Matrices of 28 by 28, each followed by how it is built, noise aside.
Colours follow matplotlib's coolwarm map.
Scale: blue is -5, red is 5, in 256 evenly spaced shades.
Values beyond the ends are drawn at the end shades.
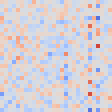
uneven columns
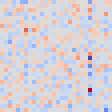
uneven columns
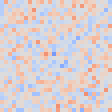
Hankel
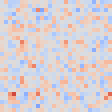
low rank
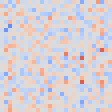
uneven columns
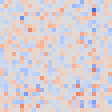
uneven columns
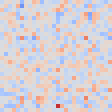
low rank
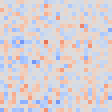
low rank
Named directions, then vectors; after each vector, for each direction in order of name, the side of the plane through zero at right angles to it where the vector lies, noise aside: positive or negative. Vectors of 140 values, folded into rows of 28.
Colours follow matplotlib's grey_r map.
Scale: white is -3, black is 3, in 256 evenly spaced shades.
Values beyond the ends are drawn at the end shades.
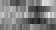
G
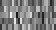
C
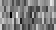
negative, positive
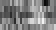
negative, negative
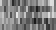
negative, positive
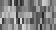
positive, positive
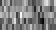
positive, positive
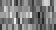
positive, positive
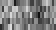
positive, positive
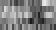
positive, positive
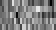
positive, negative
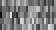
positive, negative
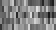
positive, negative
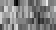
positive, positive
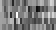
negative, positive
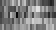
positive, negative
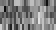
negative, negative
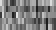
negative, positive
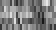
positive, positive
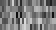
positive, negative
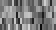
positive, positive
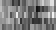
negative, positive
